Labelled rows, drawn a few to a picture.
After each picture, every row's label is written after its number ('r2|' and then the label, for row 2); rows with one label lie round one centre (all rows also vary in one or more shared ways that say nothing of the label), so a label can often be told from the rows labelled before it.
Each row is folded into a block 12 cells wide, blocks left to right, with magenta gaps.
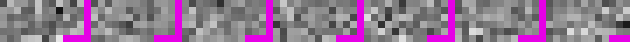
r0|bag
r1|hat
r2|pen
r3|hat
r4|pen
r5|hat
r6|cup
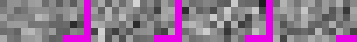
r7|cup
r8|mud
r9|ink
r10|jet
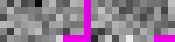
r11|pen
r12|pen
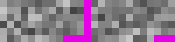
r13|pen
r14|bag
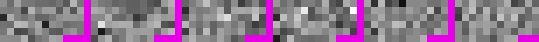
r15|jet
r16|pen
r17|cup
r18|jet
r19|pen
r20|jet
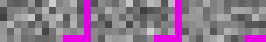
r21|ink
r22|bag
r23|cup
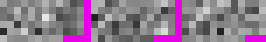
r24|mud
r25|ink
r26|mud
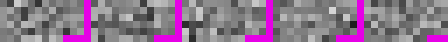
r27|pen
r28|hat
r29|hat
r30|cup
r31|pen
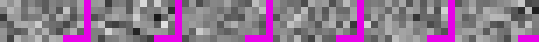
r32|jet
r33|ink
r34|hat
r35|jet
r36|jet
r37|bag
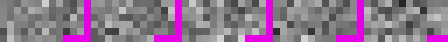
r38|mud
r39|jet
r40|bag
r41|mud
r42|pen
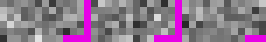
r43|pen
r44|bag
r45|cup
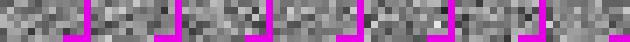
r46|pen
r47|mud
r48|cup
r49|mud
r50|ink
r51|bag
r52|jet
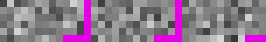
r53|hat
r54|pen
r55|bag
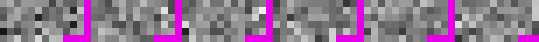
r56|mud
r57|ink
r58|mud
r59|bag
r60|mud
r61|jet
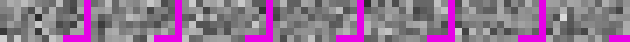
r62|mud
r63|bag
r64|ink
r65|ink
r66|hat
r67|hat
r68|mud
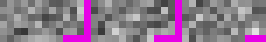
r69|jet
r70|bag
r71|ink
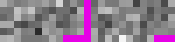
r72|mud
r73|bag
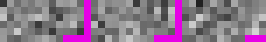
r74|hat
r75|jet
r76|ink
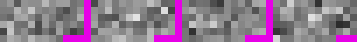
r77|mud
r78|bag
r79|pen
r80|cup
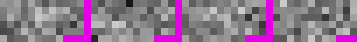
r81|cup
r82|pen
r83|cup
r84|jet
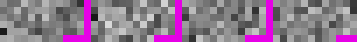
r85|mud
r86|jet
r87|jet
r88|ink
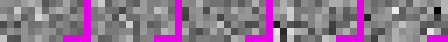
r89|cup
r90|ink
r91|jet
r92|hat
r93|jet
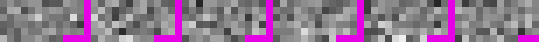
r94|cup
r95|pen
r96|ink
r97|bag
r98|bag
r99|pen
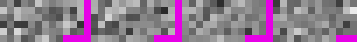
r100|hat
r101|mud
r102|pen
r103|hat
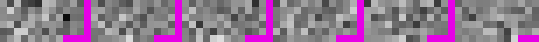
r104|pen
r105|pen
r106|pen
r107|hat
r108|bag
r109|bag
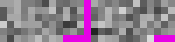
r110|jet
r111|mud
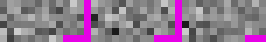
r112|hat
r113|jet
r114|hat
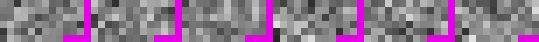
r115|mud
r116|ink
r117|hat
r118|pen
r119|mud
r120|pen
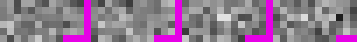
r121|ink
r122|pen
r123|cup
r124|ink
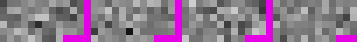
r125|bag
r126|mud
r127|ink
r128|jet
